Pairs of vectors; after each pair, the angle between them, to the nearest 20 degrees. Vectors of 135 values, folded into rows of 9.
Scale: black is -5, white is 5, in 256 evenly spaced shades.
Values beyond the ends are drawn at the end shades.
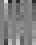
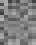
60 degrees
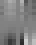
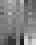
20 degrees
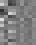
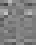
120 degrees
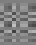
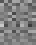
40 degrees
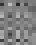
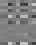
100 degrees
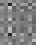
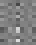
80 degrees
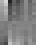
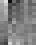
20 degrees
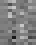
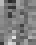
140 degrees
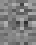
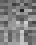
140 degrees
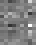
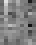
140 degrees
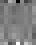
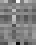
140 degrees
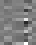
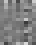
40 degrees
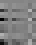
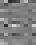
120 degrees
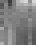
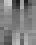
120 degrees
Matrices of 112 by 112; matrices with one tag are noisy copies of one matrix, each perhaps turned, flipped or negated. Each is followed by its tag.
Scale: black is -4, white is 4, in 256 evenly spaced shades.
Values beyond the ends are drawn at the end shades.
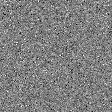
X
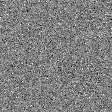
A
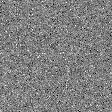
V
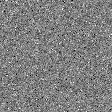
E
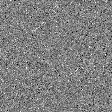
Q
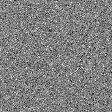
Q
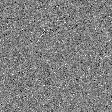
Q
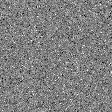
E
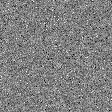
V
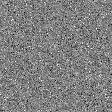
A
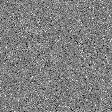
Q
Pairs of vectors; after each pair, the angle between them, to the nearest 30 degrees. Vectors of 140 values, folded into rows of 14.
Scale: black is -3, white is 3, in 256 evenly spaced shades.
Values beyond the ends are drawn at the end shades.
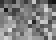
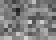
60 degrees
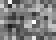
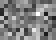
90 degrees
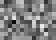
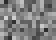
30 degrees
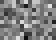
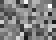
30 degrees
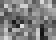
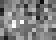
120 degrees
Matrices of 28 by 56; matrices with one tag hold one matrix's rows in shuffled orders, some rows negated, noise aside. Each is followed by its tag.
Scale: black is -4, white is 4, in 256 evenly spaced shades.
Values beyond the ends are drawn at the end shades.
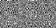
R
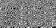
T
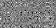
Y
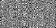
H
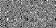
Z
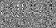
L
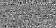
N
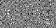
Y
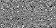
L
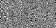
Z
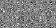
L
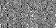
Z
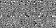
T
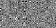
H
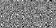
L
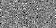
H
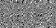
L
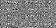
R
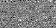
N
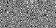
Z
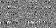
R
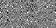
Z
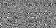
R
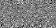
L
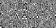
H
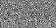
R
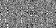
Z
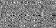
T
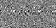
T
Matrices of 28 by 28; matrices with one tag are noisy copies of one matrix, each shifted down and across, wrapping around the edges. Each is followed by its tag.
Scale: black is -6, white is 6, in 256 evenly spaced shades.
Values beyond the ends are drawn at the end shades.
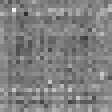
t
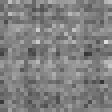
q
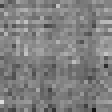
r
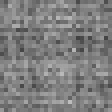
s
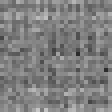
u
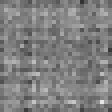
q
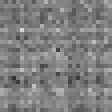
q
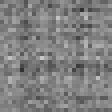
q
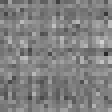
u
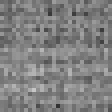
u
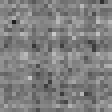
q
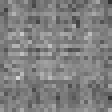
r
